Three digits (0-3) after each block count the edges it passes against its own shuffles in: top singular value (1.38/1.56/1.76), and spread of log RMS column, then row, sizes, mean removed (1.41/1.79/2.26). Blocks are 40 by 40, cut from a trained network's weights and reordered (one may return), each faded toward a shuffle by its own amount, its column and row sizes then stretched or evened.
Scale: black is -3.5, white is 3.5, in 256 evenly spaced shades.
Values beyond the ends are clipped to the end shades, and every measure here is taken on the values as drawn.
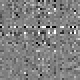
3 3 2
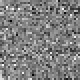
2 0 1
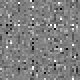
1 3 0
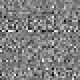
3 1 3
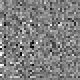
1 2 2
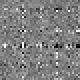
3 2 2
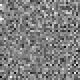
3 1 1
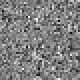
0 1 1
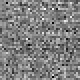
0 1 1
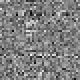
3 1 2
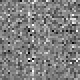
2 2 1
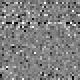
2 0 2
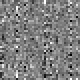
1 3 0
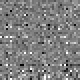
0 2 3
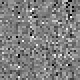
0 2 0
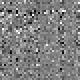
0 3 3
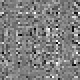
3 3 2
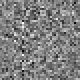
3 1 0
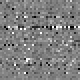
2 0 3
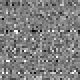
0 0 3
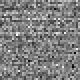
1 0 0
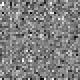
2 1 2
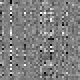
3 3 1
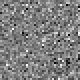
0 2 0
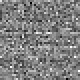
0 0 0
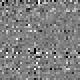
0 2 3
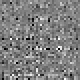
1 2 3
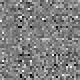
1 2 2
